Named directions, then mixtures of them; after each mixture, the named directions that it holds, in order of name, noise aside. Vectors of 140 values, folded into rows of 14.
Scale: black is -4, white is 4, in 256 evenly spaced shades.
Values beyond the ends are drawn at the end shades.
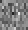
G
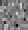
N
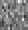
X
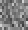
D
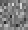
D, N.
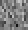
N, X.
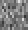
X.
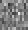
G, X.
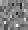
N.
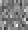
D, N.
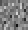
N.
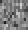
G, N.
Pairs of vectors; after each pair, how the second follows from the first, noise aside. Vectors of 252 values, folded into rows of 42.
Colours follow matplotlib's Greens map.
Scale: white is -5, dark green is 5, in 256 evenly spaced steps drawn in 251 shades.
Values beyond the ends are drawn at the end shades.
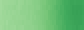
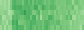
wrapped around, negated, shrunk.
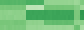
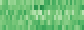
negated, partly zeroed.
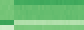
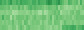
wrapped around, negated, shrunk.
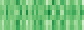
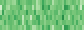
reversed, partly zeroed.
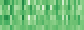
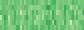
wrapped around, shrunk.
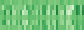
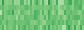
wrapped around, shrunk.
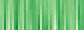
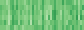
wrapped around, shrunk.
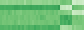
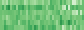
partly zeroed.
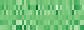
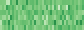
reversed, partly zeroed.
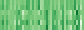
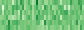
reversed, partly zeroed.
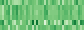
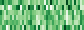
reversed, negated, scaled up.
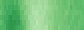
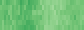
wrapped around, shrunk.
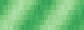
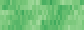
wrapped around, negated, shrunk.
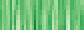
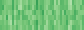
wrapped around, shrunk.
